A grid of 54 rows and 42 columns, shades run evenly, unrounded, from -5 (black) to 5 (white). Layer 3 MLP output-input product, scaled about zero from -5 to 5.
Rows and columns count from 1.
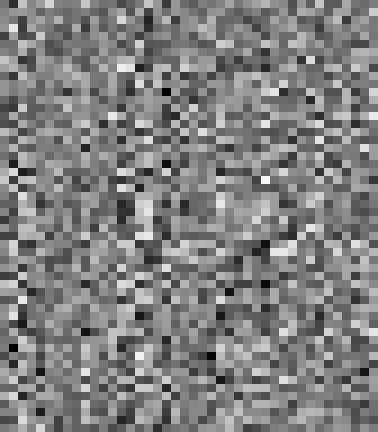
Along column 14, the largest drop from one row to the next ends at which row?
23
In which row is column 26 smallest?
37
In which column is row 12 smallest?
19
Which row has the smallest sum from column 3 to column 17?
4
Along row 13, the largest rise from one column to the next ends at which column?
36
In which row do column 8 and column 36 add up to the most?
18
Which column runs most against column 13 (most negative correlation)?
24
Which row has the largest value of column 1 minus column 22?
47
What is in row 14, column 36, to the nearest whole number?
2
